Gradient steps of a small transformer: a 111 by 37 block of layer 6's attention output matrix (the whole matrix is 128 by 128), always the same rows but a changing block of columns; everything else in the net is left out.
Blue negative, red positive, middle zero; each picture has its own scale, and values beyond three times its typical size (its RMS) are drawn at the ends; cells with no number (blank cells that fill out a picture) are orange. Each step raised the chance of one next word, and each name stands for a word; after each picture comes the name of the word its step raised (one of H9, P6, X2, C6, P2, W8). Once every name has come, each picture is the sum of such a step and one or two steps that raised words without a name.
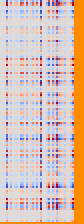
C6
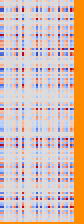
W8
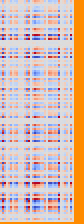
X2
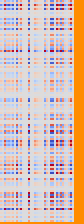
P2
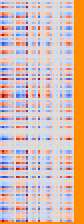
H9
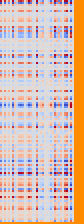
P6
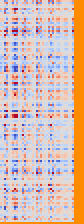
P6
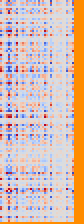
P6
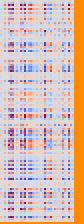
P2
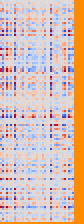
W8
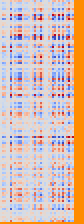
X2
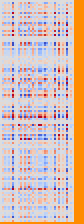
H9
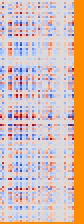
H9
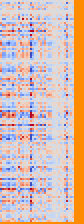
H9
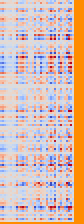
X2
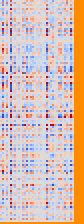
P6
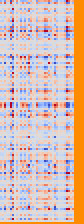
P6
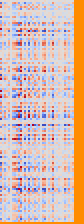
H9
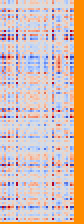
X2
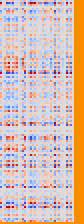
C6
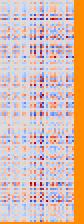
X2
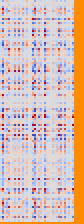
W8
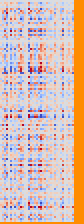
W8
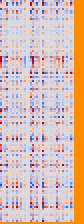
C6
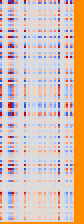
P6
